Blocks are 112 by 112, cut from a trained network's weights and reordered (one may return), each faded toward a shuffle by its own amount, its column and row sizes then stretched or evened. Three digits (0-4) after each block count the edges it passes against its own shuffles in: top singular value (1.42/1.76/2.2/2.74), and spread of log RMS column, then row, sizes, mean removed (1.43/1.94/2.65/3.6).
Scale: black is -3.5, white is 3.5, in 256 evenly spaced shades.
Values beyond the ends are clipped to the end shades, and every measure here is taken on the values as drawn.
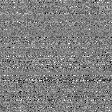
0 0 4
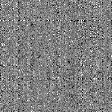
2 3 1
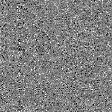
2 2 0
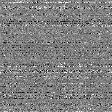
2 1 4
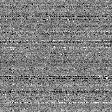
3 1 3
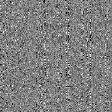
2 3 0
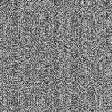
3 0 0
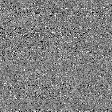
0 0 3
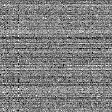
4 2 2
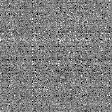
1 3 2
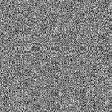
3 1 1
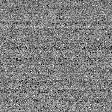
1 0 2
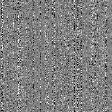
1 4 0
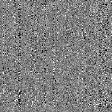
1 3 2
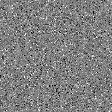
1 1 0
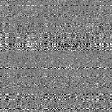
4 2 4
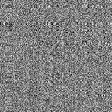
3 0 2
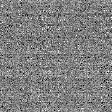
1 3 0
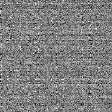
2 3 0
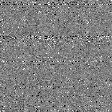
1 1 3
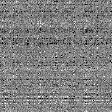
3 3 3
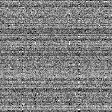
4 2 1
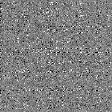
0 2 3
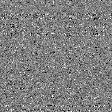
1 1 3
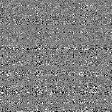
0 3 4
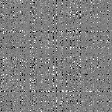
1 4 3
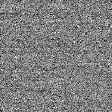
0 2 0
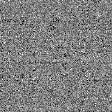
0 2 1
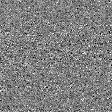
1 0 2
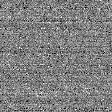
1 1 2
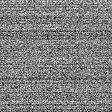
3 2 1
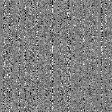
0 4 0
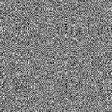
3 2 0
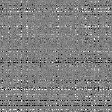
3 3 4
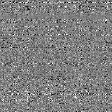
0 2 4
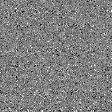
0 1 2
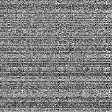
4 3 0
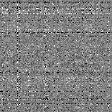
2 3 3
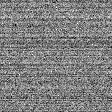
3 0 0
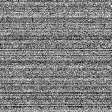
4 0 2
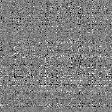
1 3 3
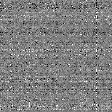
2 2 3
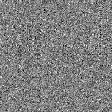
1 0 1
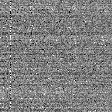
2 2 1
